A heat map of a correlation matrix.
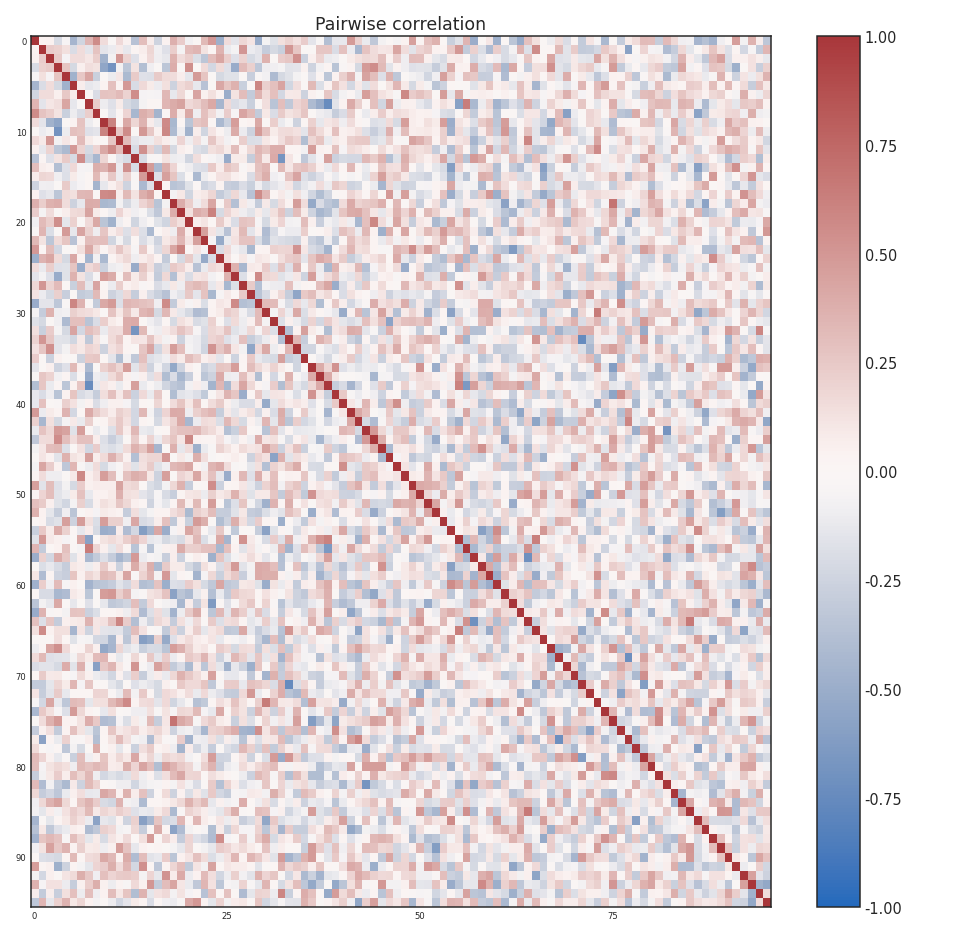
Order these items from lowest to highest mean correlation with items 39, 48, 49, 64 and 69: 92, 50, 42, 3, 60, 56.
3, 60, 42, 92, 56, 50
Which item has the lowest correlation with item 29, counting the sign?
0
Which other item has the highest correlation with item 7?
56
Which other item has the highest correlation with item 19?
23
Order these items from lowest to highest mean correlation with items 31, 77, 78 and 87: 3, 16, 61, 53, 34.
34, 3, 53, 16, 61
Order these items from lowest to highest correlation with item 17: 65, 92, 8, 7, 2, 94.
65, 2, 8, 94, 7, 92
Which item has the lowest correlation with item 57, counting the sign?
64
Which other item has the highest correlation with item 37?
55
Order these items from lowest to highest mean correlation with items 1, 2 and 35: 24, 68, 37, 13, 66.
13, 66, 68, 37, 24
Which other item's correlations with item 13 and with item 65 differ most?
92
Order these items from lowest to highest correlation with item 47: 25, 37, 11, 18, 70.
37, 11, 25, 18, 70
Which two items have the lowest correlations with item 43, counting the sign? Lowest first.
82, 78
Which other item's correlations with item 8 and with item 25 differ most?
27
